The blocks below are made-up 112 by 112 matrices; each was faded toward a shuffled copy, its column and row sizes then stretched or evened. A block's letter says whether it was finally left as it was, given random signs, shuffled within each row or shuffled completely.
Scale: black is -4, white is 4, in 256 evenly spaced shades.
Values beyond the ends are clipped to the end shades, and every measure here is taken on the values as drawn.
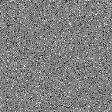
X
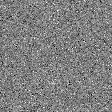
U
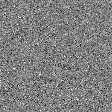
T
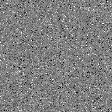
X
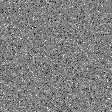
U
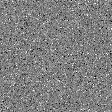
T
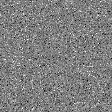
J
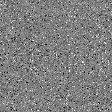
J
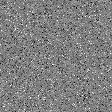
U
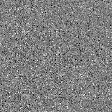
X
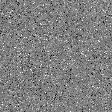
J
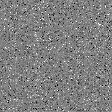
X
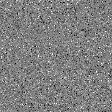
J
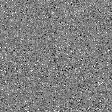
J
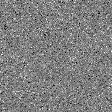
T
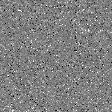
J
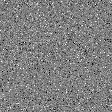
T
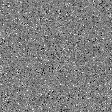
J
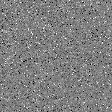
T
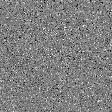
T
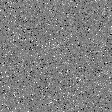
U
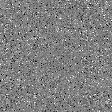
X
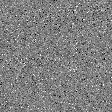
T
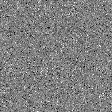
X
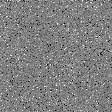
T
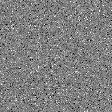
X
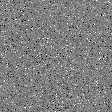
U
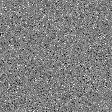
U
